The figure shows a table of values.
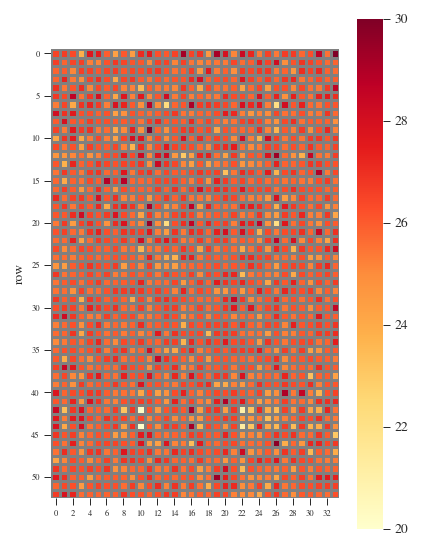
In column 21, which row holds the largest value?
29
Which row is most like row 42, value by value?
44
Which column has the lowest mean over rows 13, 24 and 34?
1
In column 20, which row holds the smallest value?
14
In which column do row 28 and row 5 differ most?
2
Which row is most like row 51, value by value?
33
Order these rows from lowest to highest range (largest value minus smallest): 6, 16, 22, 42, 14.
16, 22, 14, 6, 42
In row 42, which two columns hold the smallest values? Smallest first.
10, 22
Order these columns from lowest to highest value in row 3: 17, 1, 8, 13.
13, 8, 1, 17
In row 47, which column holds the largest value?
22
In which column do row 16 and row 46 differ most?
26
